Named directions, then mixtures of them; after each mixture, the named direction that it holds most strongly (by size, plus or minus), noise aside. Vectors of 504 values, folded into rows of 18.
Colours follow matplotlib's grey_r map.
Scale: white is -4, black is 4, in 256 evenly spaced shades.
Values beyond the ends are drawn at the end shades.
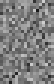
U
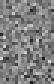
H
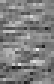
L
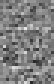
H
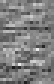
L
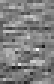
L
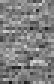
L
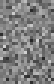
H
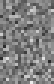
H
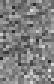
H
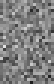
H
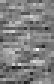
L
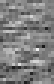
L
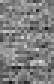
L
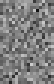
U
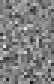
H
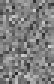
U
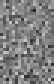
H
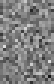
H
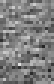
L
